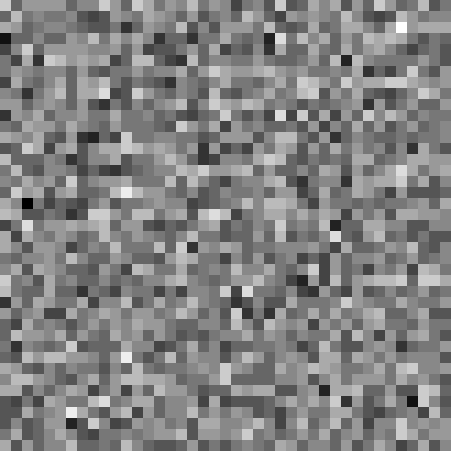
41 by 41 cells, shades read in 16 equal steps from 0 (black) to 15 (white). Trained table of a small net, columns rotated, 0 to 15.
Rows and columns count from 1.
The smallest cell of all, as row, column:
19, 3
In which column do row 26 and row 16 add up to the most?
37
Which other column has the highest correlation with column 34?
26
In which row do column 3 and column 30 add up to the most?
21
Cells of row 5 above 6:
23
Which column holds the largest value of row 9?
10
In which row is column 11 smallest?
16
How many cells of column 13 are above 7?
23
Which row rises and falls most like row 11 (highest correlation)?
4
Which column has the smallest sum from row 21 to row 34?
28
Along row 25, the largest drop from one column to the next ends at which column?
30
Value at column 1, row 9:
8
